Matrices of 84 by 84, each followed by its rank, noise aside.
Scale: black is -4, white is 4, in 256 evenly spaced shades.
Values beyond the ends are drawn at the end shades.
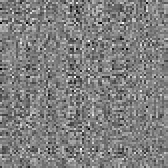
eight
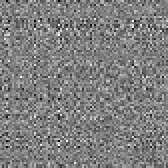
five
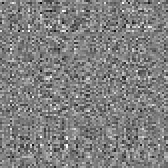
eight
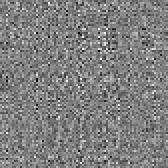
eight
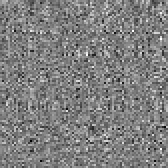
seven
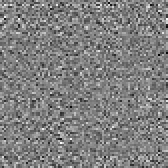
seven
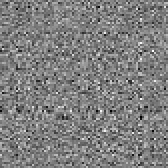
eight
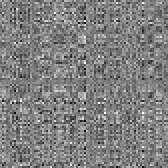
five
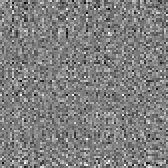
seven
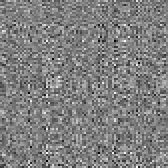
seven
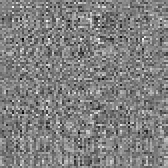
seven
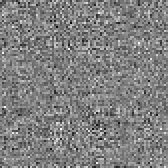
eight
